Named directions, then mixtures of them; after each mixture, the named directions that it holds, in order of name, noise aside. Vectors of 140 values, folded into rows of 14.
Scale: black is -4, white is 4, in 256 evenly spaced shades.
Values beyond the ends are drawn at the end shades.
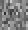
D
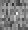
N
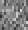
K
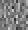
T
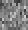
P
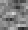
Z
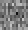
N.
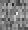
N.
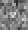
P, Z.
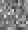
K, T, Z.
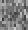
K, P.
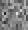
D, K, P.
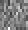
D, N, T.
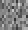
N, P, T.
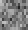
D, P, Z.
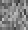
K, P.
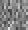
D, T.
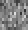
P.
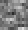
Z.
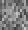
K, P.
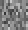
D.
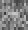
K, P, Z.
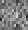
K, P, T.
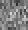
D, P.
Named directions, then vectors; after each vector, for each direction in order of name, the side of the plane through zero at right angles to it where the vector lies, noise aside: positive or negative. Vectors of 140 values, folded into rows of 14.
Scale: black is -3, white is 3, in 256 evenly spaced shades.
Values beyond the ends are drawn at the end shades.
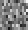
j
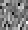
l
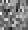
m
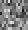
negative, positive, negative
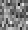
negative, positive, negative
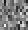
negative, negative, positive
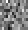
positive, positive, positive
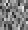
positive, positive, positive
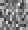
positive, negative, negative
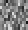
negative, negative, negative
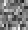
positive, positive, negative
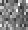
positive, negative, negative
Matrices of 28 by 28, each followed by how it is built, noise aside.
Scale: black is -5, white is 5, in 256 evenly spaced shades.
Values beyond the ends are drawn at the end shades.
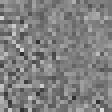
lower triangular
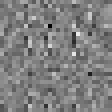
low rank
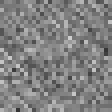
Toeplitz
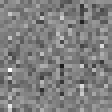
uneven columns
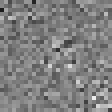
block diagonal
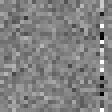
uneven columns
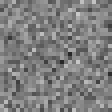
noise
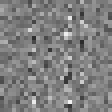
uneven columns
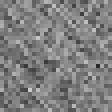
Toeplitz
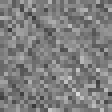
Toeplitz
